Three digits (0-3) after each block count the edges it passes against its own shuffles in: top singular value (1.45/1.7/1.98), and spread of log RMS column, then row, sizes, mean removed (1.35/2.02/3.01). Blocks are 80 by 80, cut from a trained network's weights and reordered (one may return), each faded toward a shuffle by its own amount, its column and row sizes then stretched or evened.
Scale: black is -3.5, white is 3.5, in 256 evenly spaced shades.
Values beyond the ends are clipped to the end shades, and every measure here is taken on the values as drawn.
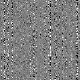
1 3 0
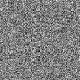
3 1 0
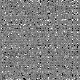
1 2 2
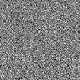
2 0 1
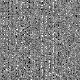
1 2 0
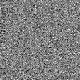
1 0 0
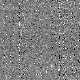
0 2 0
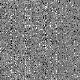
2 2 0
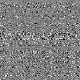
2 1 3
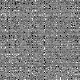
2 2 1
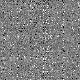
0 2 0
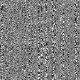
1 3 0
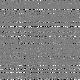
3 1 3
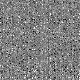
0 1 1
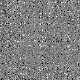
0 2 2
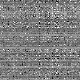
3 2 2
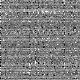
3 2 1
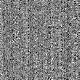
1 1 0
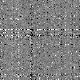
2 2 2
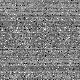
2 0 1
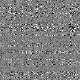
0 2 3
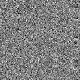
1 1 0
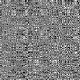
3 2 2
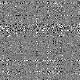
0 2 3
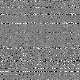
1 0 3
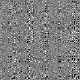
3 3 2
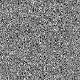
1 2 0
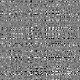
3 2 3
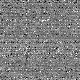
1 0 2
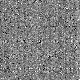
1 0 1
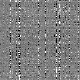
2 3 1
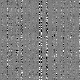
2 3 0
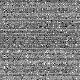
3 1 0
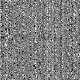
1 2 0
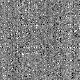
1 1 1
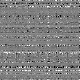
3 1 3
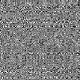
3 0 2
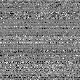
2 0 3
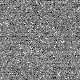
0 0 1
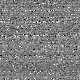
1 0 2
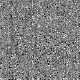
0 1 1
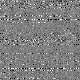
1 0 3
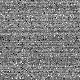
2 0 0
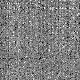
2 0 1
